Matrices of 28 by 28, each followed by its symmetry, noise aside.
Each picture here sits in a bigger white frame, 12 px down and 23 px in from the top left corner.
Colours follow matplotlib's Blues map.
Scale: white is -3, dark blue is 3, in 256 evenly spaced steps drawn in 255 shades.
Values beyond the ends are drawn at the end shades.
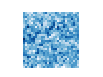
no symmetry.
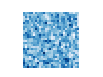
antisymmetric.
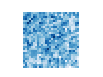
symmetric.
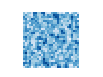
same after a half turn.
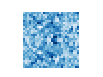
mirrored top to bottom.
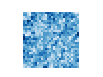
symmetric.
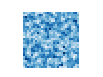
same after a half turn.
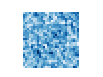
symmetric across the other diagonal.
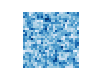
same after a half turn.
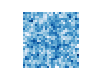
symmetric.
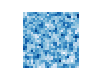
symmetric.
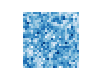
symmetric across the other diagonal.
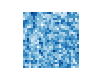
no symmetry.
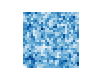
symmetric across the other diagonal.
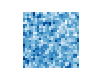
antisymmetric.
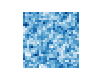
no symmetry.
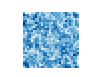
symmetric across the other diagonal.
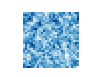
symmetric.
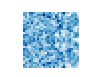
mirrored top to bottom.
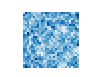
symmetric.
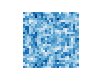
mirrored top to bottom.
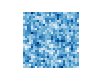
antisymmetric.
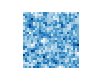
no symmetry.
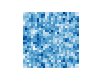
mirrored top to bottom.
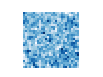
symmetric.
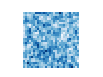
antisymmetric.
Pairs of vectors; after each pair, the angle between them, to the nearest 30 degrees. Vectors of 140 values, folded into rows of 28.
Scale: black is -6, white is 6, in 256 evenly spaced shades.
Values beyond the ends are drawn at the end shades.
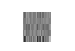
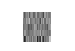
30 degrees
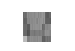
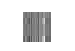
90 degrees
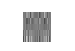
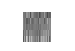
30 degrees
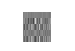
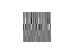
90 degrees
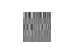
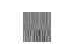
90 degrees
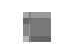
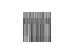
60 degrees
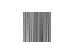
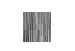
150 degrees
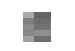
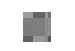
90 degrees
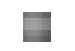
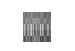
60 degrees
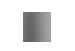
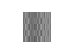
60 degrees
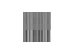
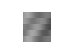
90 degrees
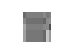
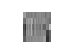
150 degrees
